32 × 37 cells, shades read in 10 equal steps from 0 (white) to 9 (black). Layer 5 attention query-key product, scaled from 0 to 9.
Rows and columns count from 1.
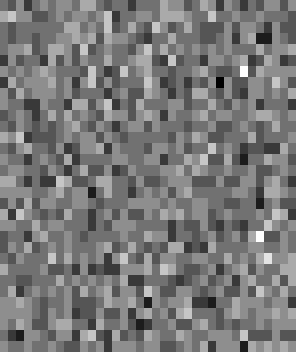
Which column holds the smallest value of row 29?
24
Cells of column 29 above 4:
16
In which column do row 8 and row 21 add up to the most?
28
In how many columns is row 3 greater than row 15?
12
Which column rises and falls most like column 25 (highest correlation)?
26
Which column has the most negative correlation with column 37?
14
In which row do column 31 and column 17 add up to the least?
7
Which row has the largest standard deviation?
8
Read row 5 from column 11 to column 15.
2 6 5 4 5
